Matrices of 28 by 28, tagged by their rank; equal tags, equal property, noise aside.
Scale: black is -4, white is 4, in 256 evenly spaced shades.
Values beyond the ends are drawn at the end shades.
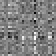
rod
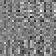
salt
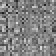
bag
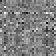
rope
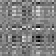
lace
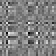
lace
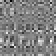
salt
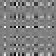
lace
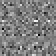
bag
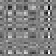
lace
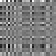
lace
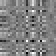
lace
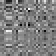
rod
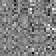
rope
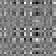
lace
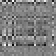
lace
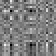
rod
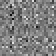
rope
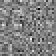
bag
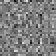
salt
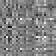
salt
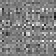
rope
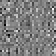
rope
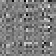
salt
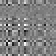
lace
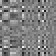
lace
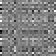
rod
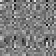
salt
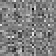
rope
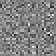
rope
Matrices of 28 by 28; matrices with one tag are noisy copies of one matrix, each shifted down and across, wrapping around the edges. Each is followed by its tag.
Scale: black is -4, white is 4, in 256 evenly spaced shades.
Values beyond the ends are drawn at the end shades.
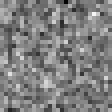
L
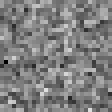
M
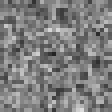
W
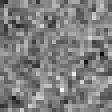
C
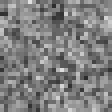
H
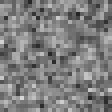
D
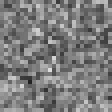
H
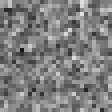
M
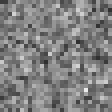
L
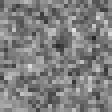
D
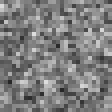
D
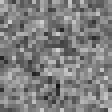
H
